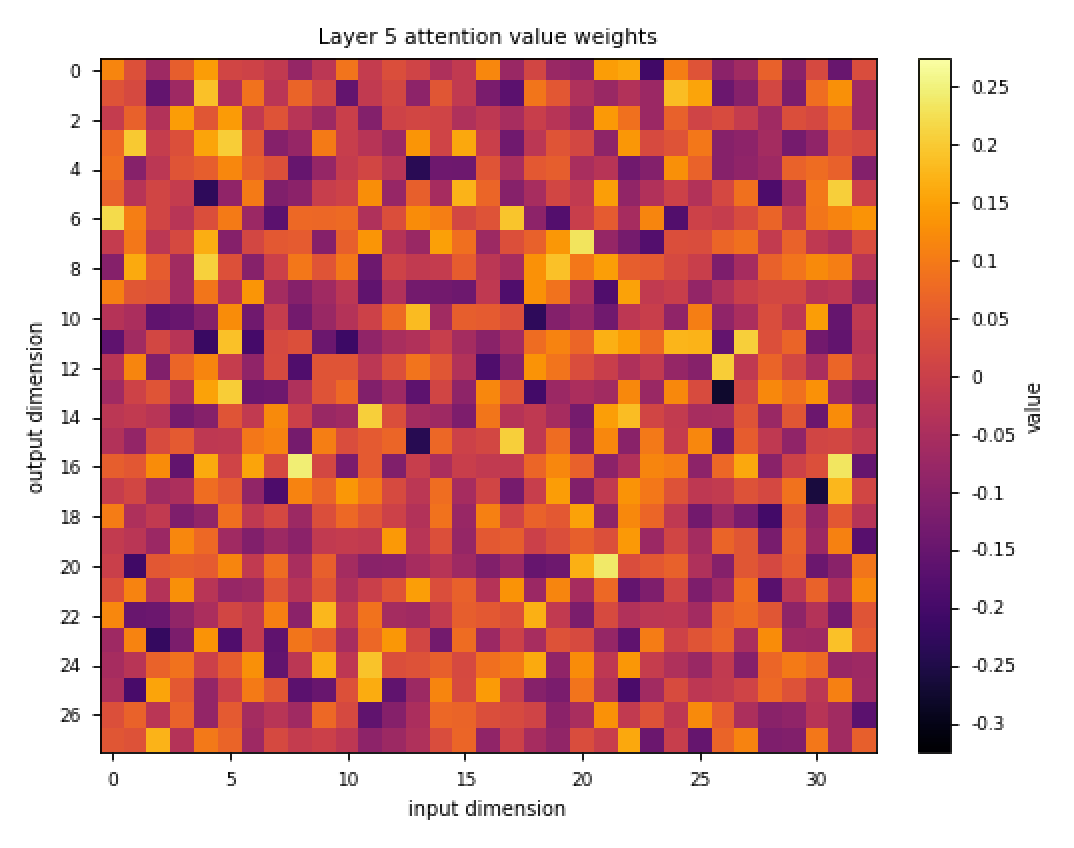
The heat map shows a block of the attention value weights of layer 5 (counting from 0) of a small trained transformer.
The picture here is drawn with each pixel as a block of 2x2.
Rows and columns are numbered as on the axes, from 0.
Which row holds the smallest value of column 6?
11
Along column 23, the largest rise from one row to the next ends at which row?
8
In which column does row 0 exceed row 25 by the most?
22
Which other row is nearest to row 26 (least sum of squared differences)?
2
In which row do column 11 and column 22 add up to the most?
14
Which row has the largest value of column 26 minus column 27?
12
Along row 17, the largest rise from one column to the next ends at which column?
31
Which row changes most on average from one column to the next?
23
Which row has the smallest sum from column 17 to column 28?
10
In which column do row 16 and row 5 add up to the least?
28
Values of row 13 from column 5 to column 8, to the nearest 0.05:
0.2 -0.15 -0.15 -0.05
